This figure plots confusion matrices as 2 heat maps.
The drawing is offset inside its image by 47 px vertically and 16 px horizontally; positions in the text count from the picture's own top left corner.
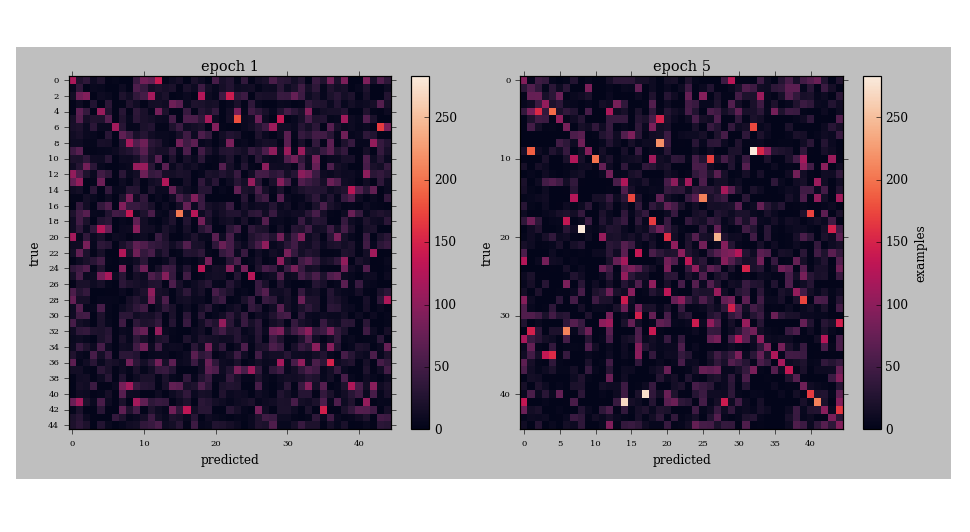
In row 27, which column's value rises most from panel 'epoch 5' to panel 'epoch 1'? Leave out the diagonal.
11
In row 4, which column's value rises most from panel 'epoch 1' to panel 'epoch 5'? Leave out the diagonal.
2
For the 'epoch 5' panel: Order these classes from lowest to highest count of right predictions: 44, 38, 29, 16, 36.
16, 38, 44, 36, 29
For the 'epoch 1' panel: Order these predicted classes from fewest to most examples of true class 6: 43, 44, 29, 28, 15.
29, 15, 44, 28, 43
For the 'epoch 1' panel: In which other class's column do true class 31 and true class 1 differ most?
21
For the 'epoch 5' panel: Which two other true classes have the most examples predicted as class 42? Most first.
33, 11
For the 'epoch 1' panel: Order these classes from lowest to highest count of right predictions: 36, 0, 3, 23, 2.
3, 23, 2, 0, 36
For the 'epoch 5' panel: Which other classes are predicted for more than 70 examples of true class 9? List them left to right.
1, 32, 33, 34
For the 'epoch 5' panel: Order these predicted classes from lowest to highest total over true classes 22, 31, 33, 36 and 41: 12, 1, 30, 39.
1, 39, 12, 30
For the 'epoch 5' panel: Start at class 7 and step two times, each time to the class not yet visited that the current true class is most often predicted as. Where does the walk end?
25
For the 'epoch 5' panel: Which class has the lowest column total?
10
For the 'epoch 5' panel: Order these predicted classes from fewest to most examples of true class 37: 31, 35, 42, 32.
42, 31, 35, 32
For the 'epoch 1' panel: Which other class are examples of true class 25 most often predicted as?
5
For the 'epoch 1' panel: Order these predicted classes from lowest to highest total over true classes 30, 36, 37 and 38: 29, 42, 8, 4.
42, 4, 8, 29
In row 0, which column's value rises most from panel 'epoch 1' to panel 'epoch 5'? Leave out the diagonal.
29
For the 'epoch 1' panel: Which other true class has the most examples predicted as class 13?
25
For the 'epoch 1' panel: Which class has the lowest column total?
6
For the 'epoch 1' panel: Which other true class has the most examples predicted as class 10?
11
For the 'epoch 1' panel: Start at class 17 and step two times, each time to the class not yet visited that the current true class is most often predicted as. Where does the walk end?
8
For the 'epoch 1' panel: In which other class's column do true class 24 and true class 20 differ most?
18
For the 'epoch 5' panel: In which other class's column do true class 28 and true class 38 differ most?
39
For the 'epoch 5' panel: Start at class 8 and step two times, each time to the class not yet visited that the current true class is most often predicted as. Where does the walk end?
43
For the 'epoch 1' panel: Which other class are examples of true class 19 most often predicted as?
4
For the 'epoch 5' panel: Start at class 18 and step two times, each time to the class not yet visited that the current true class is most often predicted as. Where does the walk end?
32
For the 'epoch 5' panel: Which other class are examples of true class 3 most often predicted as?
13
